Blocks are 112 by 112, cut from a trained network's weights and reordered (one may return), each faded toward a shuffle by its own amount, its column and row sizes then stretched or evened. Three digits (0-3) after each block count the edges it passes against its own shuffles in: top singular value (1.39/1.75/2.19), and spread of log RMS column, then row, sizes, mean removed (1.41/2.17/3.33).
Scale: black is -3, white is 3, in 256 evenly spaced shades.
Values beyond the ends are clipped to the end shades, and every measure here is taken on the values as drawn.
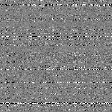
3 1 3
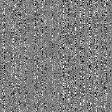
0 3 1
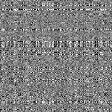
3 0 3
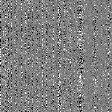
3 3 0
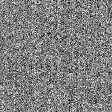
1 1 0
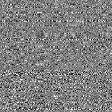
3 0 3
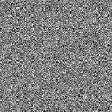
3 2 1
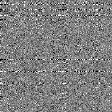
3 2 2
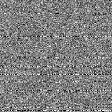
3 0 2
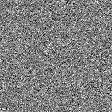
1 0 0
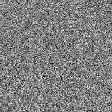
2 0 1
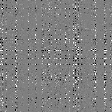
3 3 2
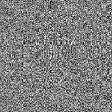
3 2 0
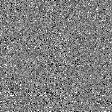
1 1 2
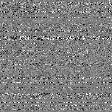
0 1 3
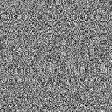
3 0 1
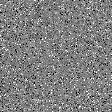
1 1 0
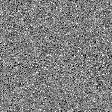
1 0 1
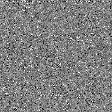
1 1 1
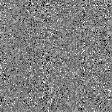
1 2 1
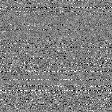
2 0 3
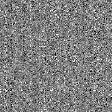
1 2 1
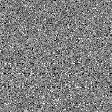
2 0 1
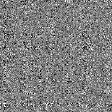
0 2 2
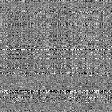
3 0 3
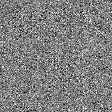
0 0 1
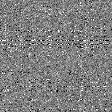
2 1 2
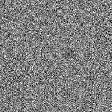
2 1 0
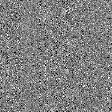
0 2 0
